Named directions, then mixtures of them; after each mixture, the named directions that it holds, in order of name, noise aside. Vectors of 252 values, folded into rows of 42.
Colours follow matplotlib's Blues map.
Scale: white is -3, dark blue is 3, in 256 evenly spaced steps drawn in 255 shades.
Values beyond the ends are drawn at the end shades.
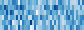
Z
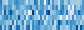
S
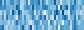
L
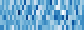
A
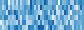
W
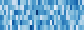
Z.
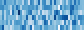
A, L, S.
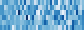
A.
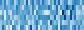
A, L, S.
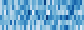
S.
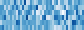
A.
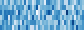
A, S, Z.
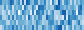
A.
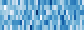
S, Z.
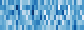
L, S.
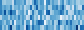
S.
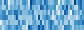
W.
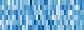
W.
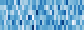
A, L, Z.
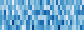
L, S, Z.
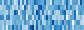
A, W, Z.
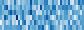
W, Z.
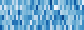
A, Z.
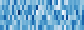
A.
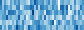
L, S, W.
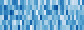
S, Z.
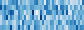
L, S, Z.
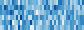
Z.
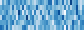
A, W.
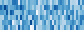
Z.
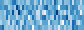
A, L, Z.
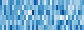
A, S.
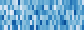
Z.
